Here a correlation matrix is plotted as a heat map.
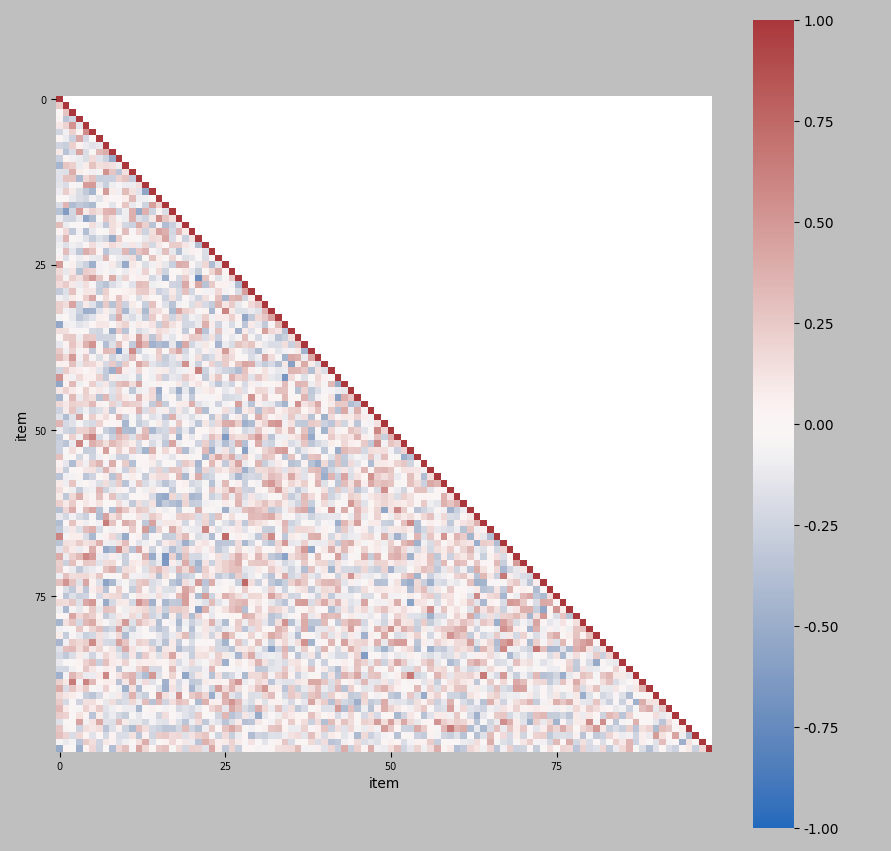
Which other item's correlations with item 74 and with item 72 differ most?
83
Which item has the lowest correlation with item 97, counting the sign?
94
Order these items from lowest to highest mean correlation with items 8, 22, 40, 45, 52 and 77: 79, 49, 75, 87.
49, 87, 79, 75
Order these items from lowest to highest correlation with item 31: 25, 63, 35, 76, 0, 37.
37, 76, 25, 0, 63, 35
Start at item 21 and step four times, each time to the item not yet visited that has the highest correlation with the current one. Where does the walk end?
5
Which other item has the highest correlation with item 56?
77
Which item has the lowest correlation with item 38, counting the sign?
9
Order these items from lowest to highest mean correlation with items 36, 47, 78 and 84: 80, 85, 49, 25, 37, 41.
49, 85, 80, 25, 37, 41
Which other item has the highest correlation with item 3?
52
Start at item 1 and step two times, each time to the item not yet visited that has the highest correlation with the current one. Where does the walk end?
28
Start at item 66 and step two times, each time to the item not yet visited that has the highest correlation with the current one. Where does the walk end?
32
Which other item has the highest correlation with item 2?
88
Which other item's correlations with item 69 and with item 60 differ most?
34
